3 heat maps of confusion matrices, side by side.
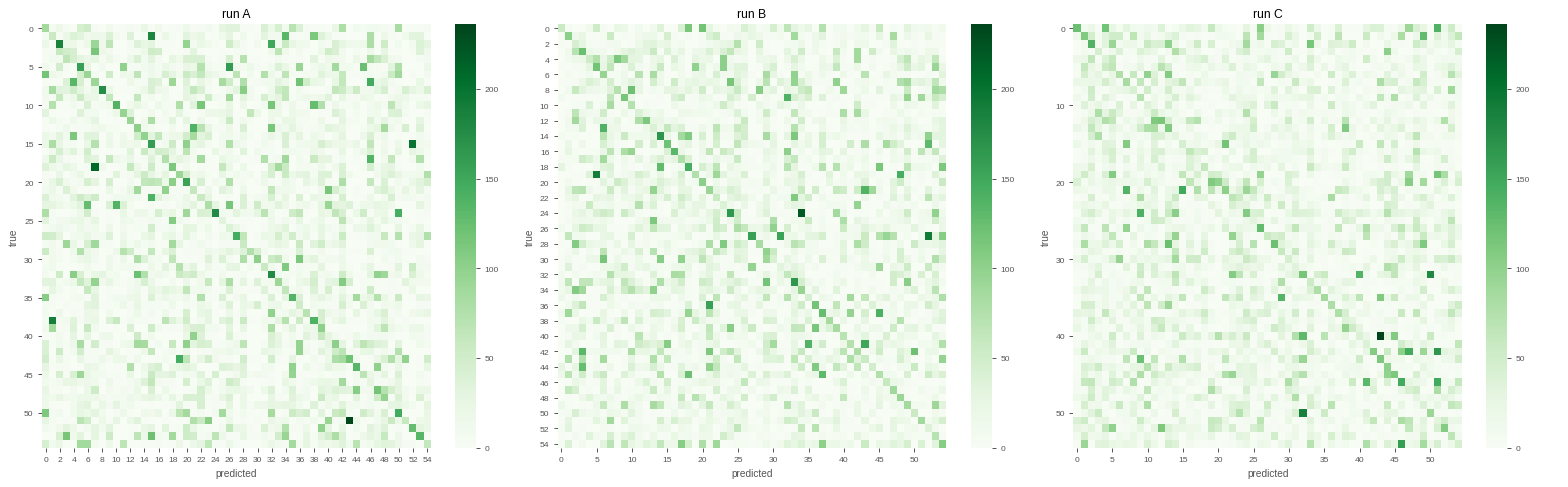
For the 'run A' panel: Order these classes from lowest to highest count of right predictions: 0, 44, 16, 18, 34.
16, 34, 0, 18, 44
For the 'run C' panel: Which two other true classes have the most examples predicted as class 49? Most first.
1, 28
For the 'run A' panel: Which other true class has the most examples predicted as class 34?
1
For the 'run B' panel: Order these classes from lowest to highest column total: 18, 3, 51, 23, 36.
51, 36, 23, 18, 3
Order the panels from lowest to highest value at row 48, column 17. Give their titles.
run A, run C, run B
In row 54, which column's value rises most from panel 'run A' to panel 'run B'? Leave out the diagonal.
17
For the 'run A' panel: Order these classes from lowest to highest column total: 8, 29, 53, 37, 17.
29, 8, 37, 17, 53
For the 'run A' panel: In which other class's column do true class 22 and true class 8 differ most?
15
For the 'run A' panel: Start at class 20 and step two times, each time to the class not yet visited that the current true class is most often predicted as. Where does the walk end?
7
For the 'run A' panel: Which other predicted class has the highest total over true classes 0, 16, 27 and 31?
50
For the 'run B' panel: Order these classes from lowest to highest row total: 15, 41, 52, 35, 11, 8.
52, 11, 35, 15, 41, 8
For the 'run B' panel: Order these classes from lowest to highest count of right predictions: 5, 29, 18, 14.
29, 5, 18, 14
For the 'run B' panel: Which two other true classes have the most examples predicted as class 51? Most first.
9, 16
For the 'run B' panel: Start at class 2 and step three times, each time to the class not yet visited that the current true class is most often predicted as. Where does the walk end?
6
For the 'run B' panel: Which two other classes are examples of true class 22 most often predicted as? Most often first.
33, 52
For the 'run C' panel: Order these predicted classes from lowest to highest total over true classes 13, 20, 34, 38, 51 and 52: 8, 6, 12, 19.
6, 8, 12, 19
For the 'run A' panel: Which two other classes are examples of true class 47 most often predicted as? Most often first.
44, 48
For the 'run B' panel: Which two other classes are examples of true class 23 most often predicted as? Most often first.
42, 11
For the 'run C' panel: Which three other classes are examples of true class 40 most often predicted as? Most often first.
43, 32, 45
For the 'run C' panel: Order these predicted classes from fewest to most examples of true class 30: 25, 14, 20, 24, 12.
20, 12, 25, 24, 14
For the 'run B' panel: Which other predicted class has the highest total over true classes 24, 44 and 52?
34
